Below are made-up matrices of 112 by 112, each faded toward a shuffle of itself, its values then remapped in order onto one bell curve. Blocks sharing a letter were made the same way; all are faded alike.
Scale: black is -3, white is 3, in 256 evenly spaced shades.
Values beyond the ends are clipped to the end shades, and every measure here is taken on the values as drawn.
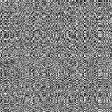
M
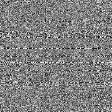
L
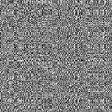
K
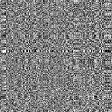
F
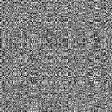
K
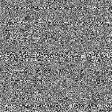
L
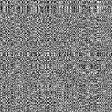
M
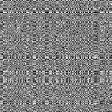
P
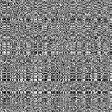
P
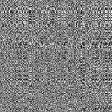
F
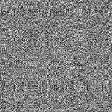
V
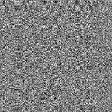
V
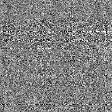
L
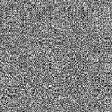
V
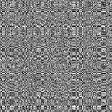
P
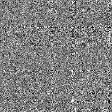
L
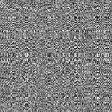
F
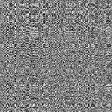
F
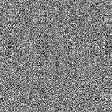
V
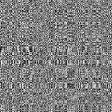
F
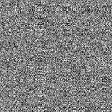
V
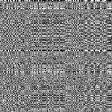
P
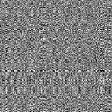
F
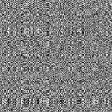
M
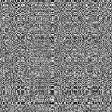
M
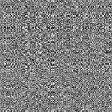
F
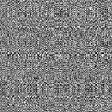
K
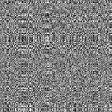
M
